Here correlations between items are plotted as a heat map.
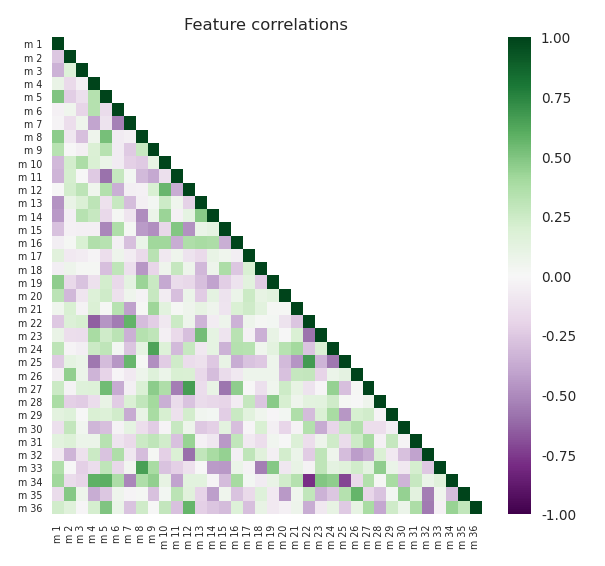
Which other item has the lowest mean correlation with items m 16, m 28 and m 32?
m 35
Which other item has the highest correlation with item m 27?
m 12
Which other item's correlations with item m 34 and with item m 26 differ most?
m 22
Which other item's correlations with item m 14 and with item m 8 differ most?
m 33
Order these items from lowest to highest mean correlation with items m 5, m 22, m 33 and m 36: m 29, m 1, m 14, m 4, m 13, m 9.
m 14, m 13, m 4, m 29, m 9, m 1
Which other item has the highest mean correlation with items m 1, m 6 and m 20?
m 34
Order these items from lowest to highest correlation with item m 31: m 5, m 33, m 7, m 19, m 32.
m 32, m 7, m 19, m 33, m 5
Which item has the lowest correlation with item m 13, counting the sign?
m 1
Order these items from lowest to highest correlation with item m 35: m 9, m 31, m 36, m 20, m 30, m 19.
m 20, m 9, m 19, m 31, m 36, m 30
